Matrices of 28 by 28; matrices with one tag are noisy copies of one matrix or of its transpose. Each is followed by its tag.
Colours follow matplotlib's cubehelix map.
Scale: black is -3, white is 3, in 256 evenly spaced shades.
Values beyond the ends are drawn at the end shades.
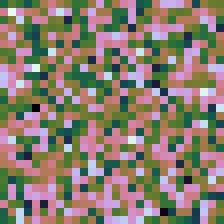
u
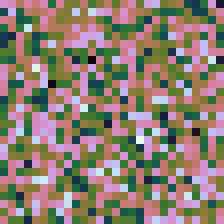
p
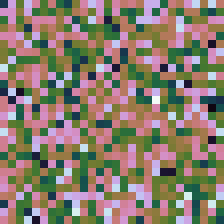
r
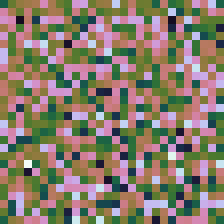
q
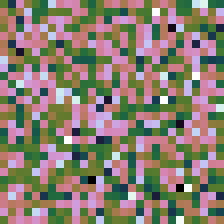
q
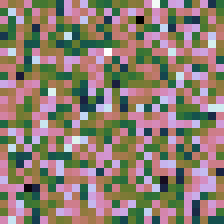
u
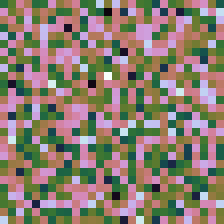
q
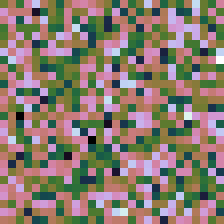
r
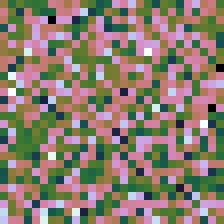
q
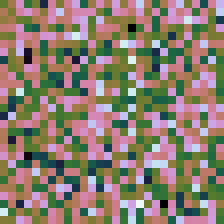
r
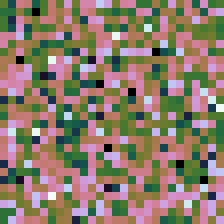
u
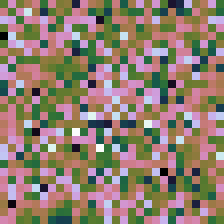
r
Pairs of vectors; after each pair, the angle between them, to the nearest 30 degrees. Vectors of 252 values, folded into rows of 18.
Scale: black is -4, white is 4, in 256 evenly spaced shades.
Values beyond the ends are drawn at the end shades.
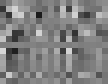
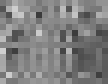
30 degrees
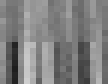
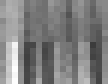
150 degrees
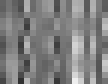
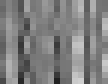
30 degrees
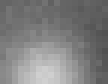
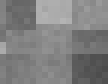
90 degrees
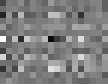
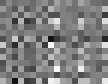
90 degrees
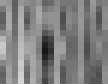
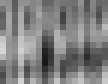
30 degrees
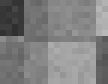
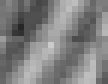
60 degrees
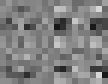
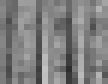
60 degrees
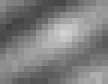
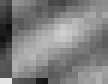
30 degrees
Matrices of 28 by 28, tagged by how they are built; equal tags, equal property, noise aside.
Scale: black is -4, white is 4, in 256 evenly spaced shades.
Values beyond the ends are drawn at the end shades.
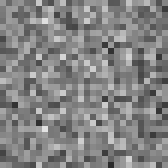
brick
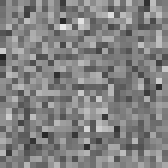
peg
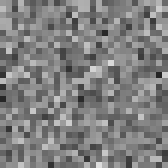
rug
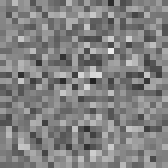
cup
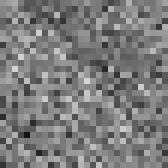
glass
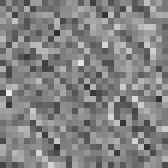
glass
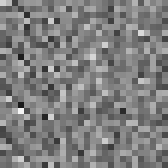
brick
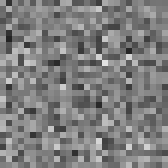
cup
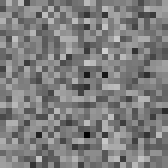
brick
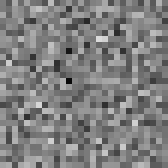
peg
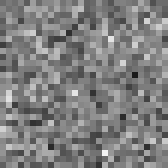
peg
